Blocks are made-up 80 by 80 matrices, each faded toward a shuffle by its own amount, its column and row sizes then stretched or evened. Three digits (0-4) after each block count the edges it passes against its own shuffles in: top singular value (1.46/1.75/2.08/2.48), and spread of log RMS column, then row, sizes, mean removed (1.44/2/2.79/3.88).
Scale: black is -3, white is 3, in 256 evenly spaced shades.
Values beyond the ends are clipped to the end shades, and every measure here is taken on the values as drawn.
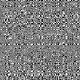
4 2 3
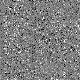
0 1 1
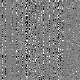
2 4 1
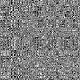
4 2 1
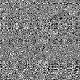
3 0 2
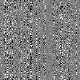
2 4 0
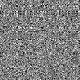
3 0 2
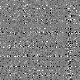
0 2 3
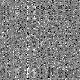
3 2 0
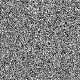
0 0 0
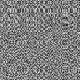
4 1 0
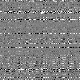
4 1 4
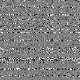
3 1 4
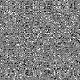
3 1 1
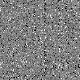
0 2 0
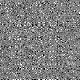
3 1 2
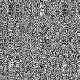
3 1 1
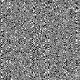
3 2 0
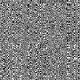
4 3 1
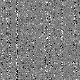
1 3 0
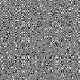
4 1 1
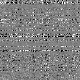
2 1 4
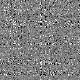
0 2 2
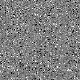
0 2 1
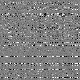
4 1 4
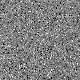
0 0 0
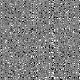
3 3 2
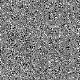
1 2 0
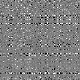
4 2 3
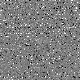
0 0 2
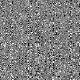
2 3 1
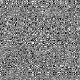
3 1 3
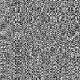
4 2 1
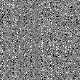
1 3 0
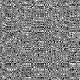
4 0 1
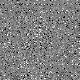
1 1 2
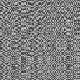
4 0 2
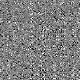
2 2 2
